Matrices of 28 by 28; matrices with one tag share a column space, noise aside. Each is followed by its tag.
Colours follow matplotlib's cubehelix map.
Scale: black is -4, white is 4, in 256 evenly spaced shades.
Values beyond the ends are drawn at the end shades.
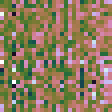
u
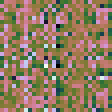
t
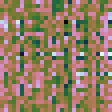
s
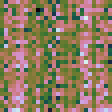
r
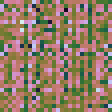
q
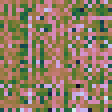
r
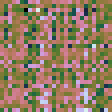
r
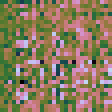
u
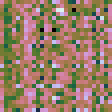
r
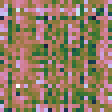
r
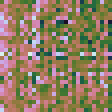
s
